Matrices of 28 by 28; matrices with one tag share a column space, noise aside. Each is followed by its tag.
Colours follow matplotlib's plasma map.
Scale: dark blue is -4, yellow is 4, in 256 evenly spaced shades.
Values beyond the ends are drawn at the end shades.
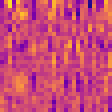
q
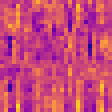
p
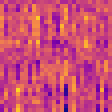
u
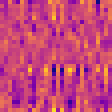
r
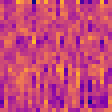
r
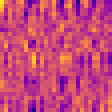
q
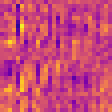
u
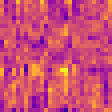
r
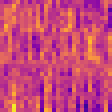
p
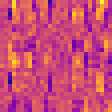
q
